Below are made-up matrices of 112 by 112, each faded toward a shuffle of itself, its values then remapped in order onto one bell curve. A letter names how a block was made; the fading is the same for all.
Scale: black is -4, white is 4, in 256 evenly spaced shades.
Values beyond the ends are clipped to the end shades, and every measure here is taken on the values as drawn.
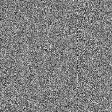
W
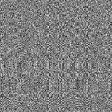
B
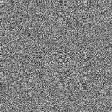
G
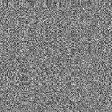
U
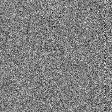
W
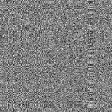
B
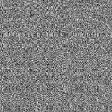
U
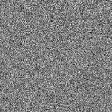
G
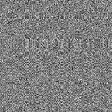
U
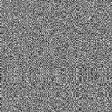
B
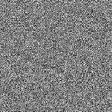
G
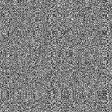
U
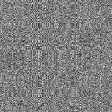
B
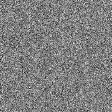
W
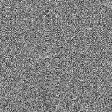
G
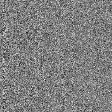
W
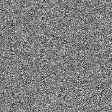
W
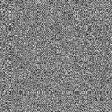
U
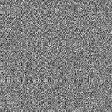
B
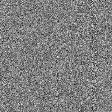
W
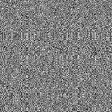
B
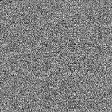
G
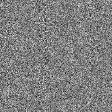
W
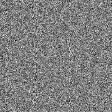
W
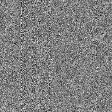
W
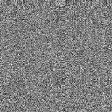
G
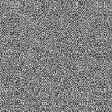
U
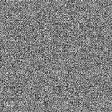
G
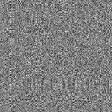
U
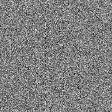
W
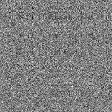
G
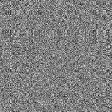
U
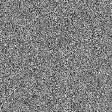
W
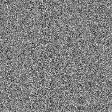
W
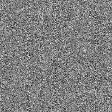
W
